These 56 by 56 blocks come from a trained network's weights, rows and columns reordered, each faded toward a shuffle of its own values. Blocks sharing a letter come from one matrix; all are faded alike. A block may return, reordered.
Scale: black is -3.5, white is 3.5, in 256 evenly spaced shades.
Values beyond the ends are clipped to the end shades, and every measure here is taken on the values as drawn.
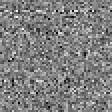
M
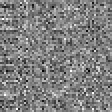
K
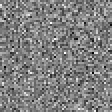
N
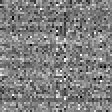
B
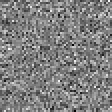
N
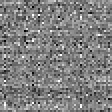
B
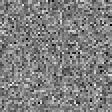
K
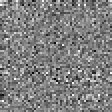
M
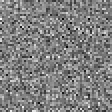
N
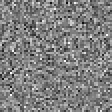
N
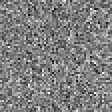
N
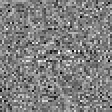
M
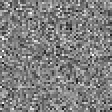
N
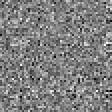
K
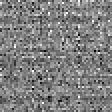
B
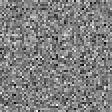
K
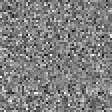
K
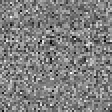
K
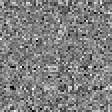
M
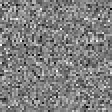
K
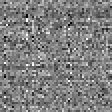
B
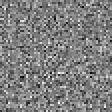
K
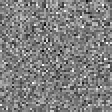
N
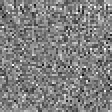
N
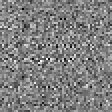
M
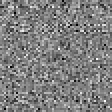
M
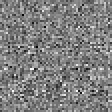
M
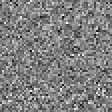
N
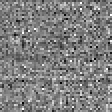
B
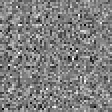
K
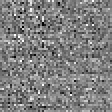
B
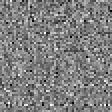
M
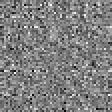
M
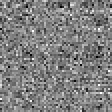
K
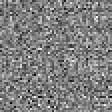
K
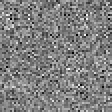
K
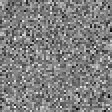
N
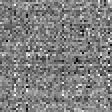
B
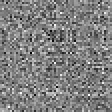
K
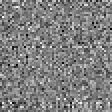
M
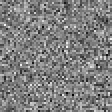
N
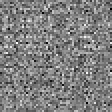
K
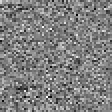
K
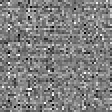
B
